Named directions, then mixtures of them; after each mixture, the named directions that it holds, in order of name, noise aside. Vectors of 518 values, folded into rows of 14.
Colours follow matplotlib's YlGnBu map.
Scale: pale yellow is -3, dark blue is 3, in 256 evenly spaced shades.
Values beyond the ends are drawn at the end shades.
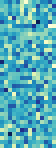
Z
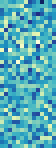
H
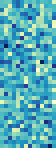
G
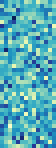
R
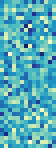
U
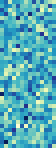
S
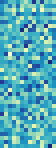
S, U, Z.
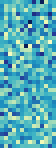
H, U.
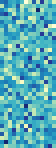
R, S, Z.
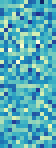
H.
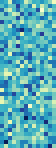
G, S.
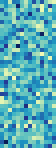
G, S.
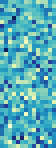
R.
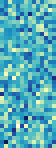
S.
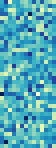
S.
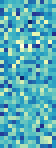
H, R, U.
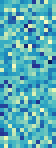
R, U.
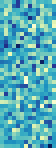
G.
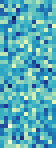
R.
